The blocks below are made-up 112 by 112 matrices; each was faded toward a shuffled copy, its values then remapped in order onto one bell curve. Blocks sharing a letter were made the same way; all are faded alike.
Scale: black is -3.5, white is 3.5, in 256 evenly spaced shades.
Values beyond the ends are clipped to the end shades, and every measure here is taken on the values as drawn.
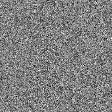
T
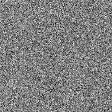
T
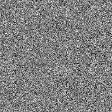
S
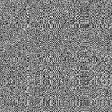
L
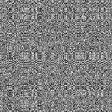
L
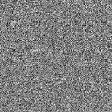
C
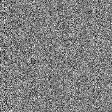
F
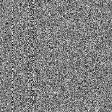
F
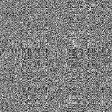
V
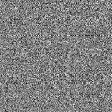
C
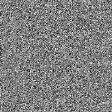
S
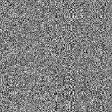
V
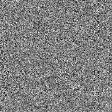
S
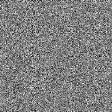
S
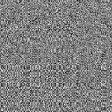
L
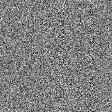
T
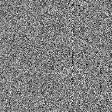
S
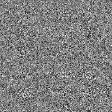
S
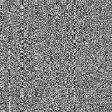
V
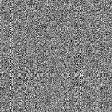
V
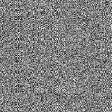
V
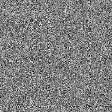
S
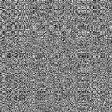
L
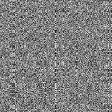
V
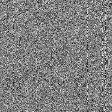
F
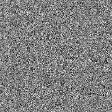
S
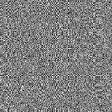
L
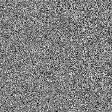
S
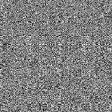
C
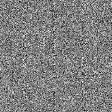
S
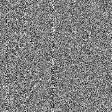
F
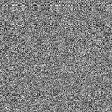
C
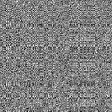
L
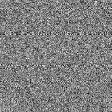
C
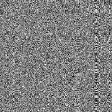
V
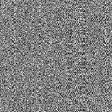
V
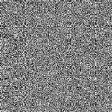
V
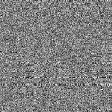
C
